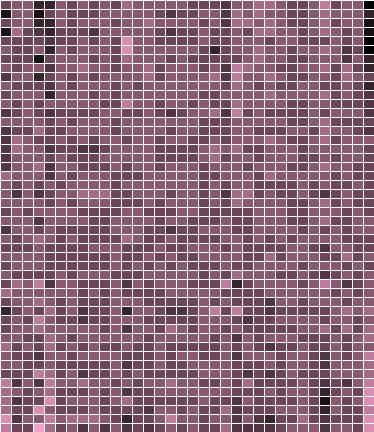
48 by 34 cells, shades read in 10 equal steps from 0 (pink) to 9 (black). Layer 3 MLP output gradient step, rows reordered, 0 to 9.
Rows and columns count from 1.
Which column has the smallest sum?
22
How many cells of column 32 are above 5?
4
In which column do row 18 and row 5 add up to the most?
34
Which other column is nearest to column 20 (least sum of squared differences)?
32
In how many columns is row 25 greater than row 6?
11
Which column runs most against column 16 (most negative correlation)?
31
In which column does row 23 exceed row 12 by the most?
12
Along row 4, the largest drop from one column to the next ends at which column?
2
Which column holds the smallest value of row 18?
20
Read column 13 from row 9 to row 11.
4 5 4
